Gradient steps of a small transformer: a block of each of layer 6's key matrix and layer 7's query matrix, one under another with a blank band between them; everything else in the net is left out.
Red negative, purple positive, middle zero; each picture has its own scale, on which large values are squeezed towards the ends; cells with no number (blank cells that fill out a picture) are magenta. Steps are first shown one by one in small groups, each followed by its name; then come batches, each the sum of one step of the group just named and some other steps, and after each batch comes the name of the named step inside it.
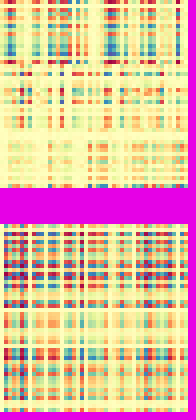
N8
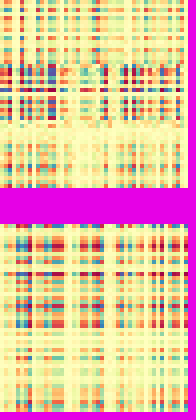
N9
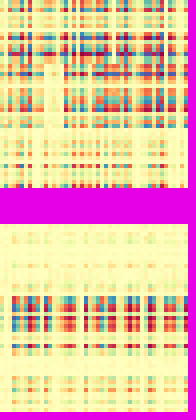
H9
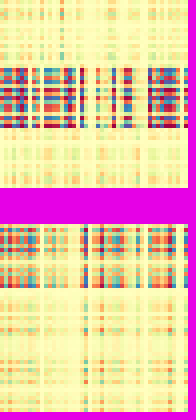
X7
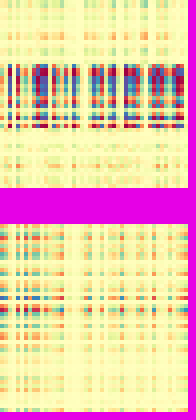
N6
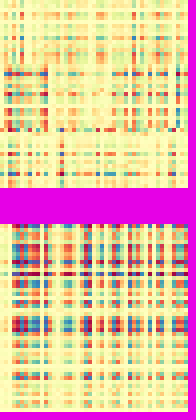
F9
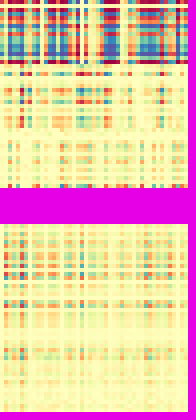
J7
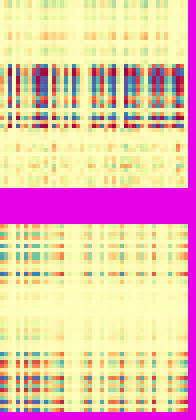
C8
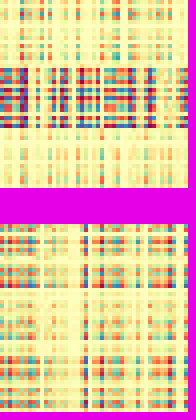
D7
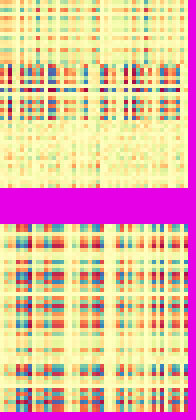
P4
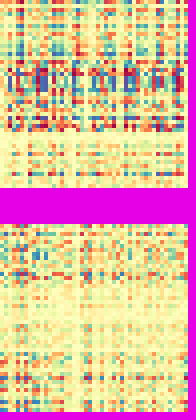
C8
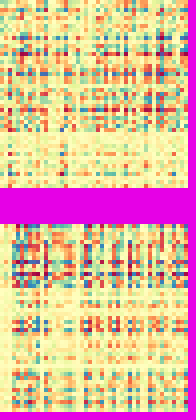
F9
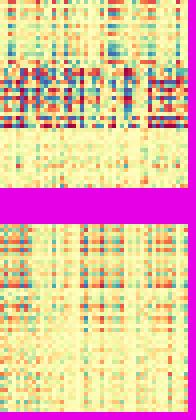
X7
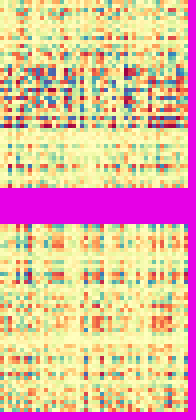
N9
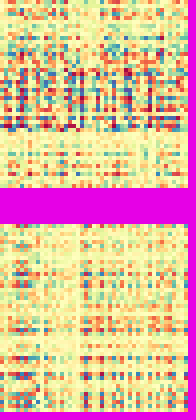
D7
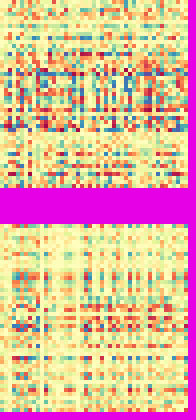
H9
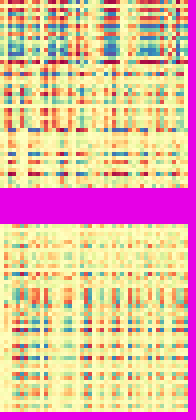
J7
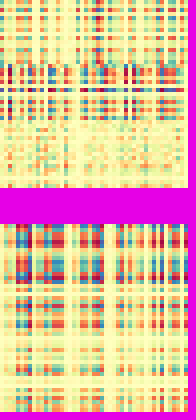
P4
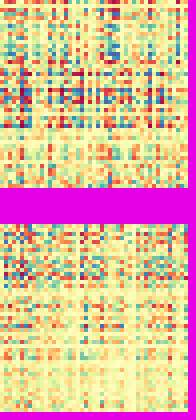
N8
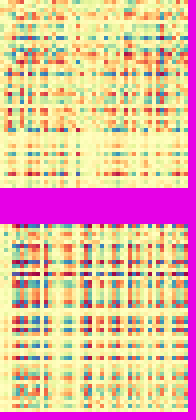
F9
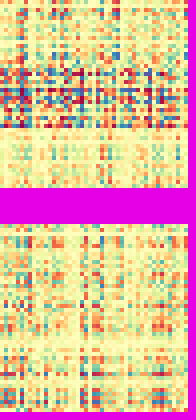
P4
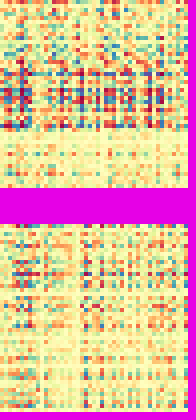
D7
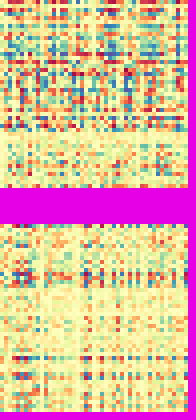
J7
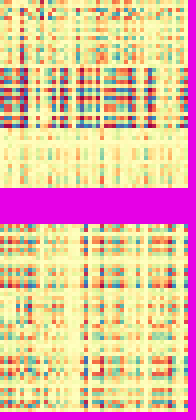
D7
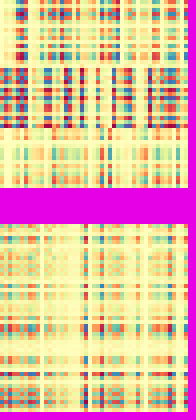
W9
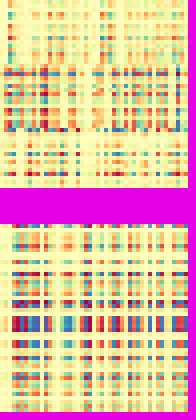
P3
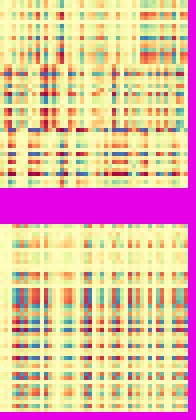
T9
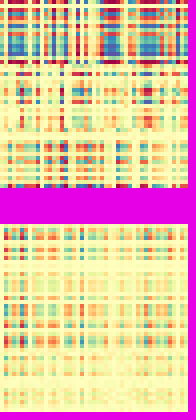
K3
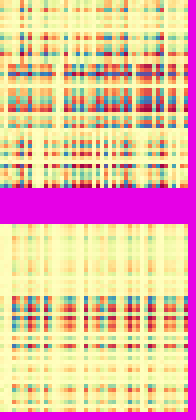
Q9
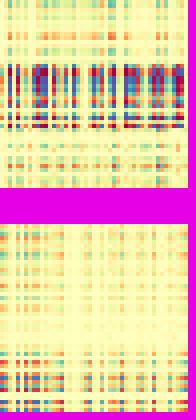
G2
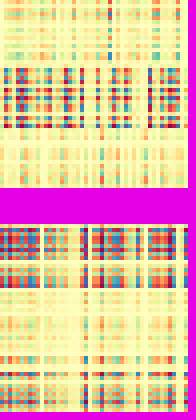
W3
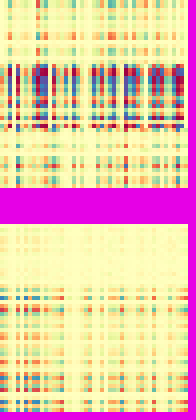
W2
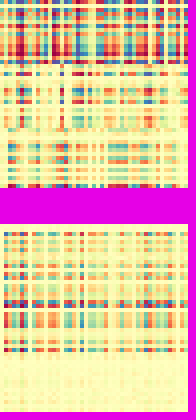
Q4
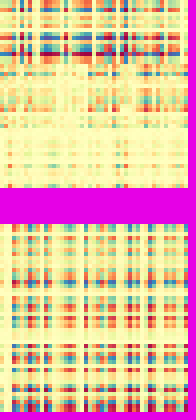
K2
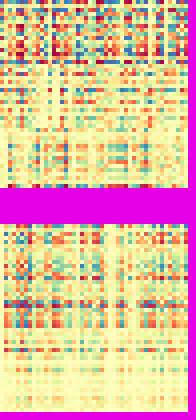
Q4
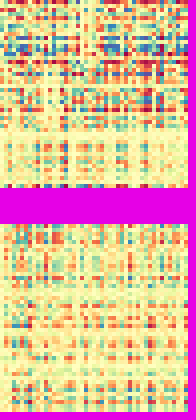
K3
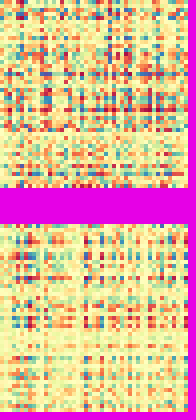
Q9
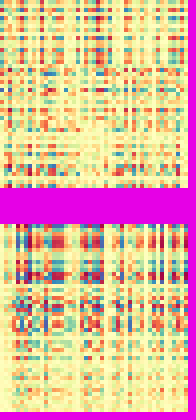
P3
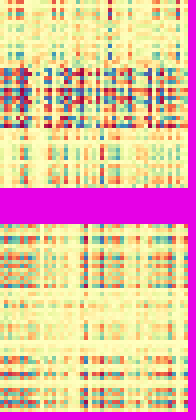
W9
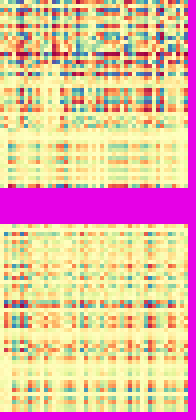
Q4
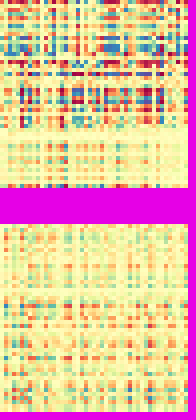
K3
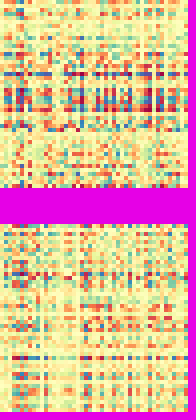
Q9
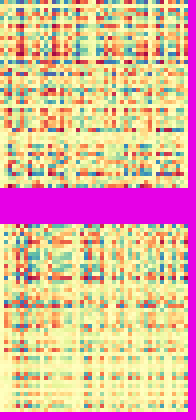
Q4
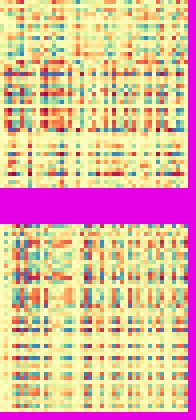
T9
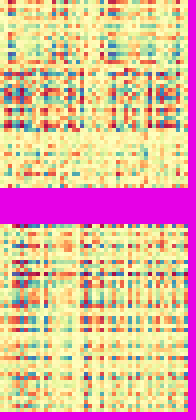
P3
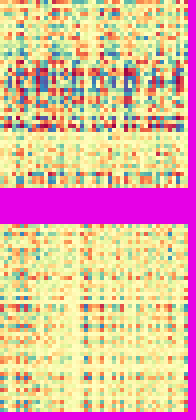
W2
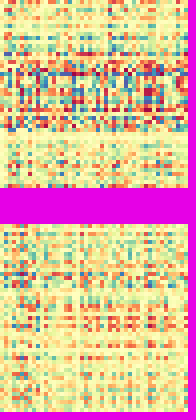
K3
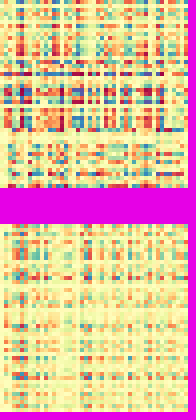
Q4
